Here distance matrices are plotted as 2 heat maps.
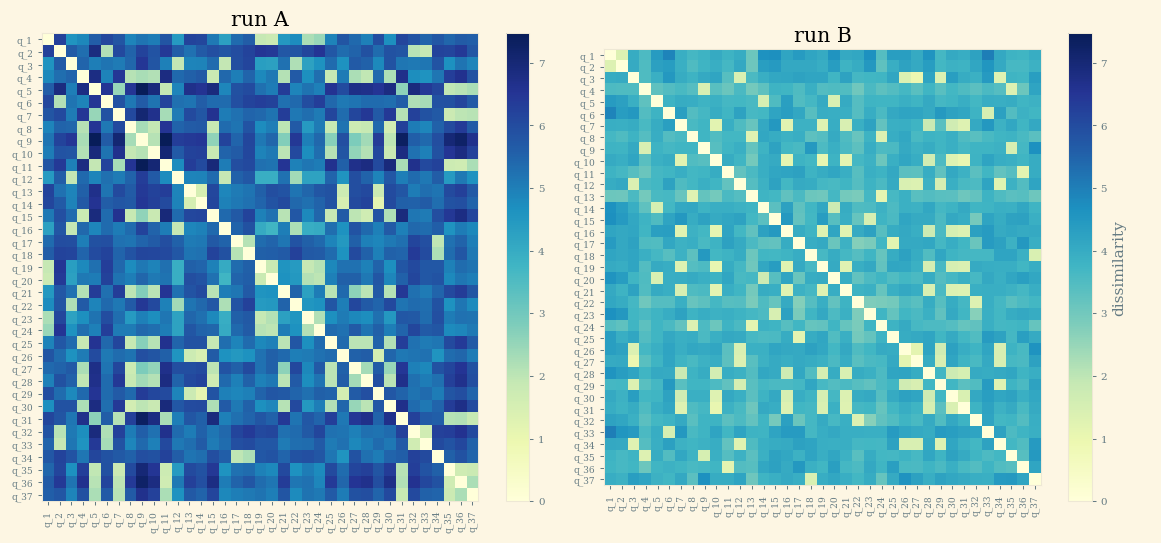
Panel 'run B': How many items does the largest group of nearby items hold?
8
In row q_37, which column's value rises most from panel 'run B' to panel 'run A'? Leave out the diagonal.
q_18
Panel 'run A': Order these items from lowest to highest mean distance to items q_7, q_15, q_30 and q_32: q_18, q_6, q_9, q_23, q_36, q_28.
q_28, q_9, q_6, q_23, q_36, q_18
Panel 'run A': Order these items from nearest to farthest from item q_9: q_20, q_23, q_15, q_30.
q_30, q_15, q_23, q_20
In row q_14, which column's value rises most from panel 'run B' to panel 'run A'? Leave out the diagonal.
q_5
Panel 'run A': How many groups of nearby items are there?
7
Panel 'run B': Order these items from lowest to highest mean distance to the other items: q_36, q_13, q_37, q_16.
q_13, q_16, q_36, q_37
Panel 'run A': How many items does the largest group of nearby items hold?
10
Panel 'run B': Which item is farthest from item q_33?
q_1
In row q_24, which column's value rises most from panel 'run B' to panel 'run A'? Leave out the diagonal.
q_13
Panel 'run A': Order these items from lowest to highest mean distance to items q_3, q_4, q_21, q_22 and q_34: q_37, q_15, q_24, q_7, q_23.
q_15, q_23, q_24, q_37, q_7
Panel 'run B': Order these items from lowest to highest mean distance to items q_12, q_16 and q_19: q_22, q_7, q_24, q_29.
q_7, q_29, q_24, q_22
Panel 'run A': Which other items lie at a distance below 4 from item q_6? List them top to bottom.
q_2, q_32, q_33
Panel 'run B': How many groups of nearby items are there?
12
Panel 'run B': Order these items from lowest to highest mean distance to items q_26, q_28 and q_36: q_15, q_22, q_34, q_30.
q_34, q_30, q_22, q_15
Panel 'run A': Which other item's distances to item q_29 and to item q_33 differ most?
q_14
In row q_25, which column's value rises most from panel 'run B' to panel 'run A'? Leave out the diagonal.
q_17
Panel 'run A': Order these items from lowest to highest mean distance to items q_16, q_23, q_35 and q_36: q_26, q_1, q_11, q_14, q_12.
q_11, q_12, q_1, q_26, q_14
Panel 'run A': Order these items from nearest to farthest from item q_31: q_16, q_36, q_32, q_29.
q_36, q_16, q_29, q_32
